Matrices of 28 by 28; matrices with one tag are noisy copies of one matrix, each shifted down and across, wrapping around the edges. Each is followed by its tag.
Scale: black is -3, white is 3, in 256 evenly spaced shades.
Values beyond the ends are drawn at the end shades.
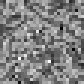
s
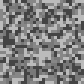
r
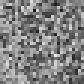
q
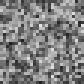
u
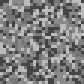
s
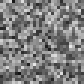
r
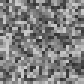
u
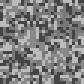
u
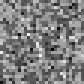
s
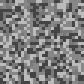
s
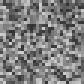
s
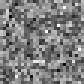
r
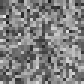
q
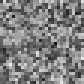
r
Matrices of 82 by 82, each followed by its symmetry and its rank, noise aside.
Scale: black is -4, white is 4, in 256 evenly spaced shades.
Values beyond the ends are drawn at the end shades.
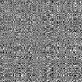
no symmetry, rank seven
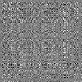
no symmetry, rank five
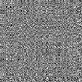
no symmetry, rank six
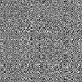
no symmetry, rank five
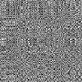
no symmetry, rank six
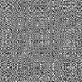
no symmetry, rank five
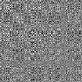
symmetric, rank five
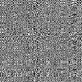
no symmetry, rank six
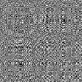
symmetric, rank six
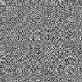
symmetric, rank six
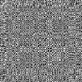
symmetric, rank six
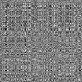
no symmetry, rank six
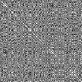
symmetric, rank six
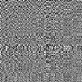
no symmetry, rank five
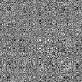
symmetric, rank six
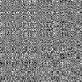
no symmetry, rank six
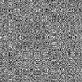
no symmetry, rank seven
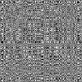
no symmetry, rank five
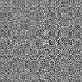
no symmetry, rank six
